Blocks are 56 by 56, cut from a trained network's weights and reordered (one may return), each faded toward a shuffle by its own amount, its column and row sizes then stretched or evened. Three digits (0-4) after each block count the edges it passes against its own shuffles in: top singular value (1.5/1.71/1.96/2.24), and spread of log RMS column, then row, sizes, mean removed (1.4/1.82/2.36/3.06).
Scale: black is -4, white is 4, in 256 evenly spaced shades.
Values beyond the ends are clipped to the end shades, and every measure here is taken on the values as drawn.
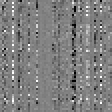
3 4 2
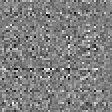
2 2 3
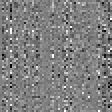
1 4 1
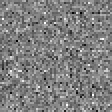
0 1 1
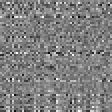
4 1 4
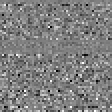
0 1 4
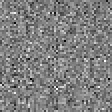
3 1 1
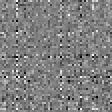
3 3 3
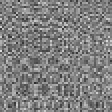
4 1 1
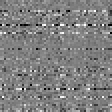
3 1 4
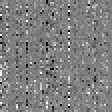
1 4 0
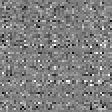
1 3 4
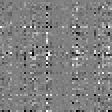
2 4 3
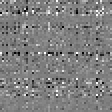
0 3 4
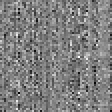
1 3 0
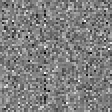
2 2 0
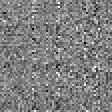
2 3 0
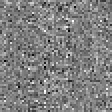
1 2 0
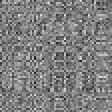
4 2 2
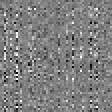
3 4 2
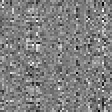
3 4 1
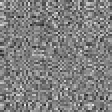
4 0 2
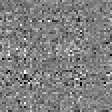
1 2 3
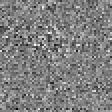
0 0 3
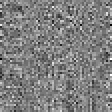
3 3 1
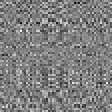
4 2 4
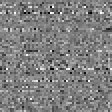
2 0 4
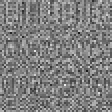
4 1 0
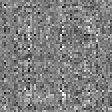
3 3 1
